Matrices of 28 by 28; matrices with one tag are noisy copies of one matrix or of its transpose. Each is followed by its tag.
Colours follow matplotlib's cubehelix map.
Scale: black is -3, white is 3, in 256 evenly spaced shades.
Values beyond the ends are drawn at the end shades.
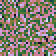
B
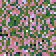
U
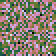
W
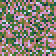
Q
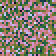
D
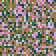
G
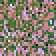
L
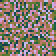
W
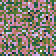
G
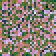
W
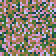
D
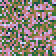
D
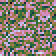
U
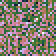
G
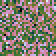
Q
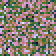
G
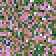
D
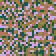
D
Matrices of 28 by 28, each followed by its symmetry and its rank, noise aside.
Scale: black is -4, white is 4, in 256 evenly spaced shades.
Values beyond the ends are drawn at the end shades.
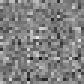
no symmetry, rank six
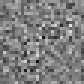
antisymmetric, rank six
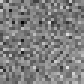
symmetric, rank seven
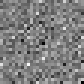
symmetric, rank seven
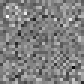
symmetric, rank eight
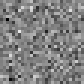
no symmetry, rank six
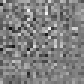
antisymmetric, rank six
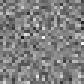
no symmetry, rank seven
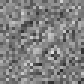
symmetric, rank eight
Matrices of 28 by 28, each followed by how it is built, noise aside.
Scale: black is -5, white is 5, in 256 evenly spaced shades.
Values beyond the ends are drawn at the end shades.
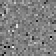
sparse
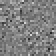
block diagonal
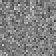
noise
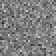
noise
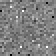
sparse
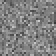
noise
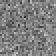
noise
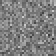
noise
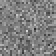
noise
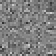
low rank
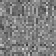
blocks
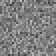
noise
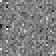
uneven columns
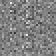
uneven columns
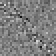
banded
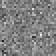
uneven columns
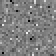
sparse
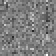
uneven columns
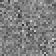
block diagonal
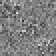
block diagonal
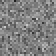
noise
